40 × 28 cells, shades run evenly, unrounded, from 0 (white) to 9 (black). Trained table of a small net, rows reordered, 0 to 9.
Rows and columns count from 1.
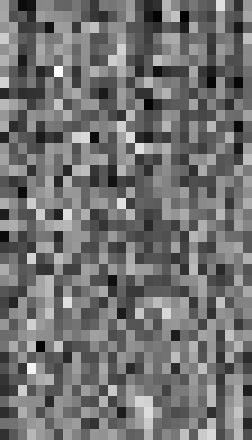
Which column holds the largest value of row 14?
27
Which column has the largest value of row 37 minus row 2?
6
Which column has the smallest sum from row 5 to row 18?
14
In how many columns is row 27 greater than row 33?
16
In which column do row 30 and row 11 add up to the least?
4
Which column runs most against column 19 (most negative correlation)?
22
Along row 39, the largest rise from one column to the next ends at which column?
28
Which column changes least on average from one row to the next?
25
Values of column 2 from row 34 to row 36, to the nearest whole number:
5 6 7
